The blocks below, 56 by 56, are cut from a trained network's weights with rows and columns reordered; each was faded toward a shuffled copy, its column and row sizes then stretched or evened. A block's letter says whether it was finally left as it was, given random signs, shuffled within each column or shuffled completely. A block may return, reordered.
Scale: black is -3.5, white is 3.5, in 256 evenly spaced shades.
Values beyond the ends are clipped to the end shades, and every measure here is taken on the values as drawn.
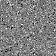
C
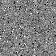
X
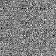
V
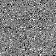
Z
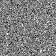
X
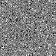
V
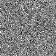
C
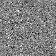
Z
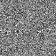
Z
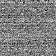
V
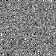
Z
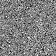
X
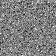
X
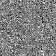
C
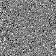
C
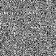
V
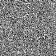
Z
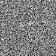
Z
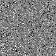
C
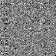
V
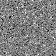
X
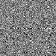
V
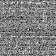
V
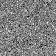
X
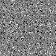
Z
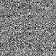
V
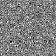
V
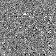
Z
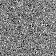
X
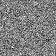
X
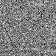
X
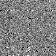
Z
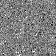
X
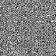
V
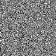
Z
